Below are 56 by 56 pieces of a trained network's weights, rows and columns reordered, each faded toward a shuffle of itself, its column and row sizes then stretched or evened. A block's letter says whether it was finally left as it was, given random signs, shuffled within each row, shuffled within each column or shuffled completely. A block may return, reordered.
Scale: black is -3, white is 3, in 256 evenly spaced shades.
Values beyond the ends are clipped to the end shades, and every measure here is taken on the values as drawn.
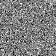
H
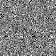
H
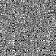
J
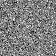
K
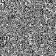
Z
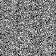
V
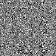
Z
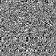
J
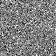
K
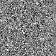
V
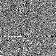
Z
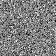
K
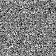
H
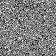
K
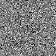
Z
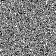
K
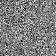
V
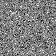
K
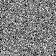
K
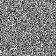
V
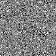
Z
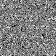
H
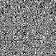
J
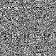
J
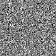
Z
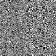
J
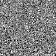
Z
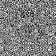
J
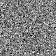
H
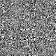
Z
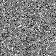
K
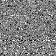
H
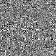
Z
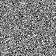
H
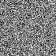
K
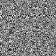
J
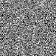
J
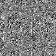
Z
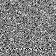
H
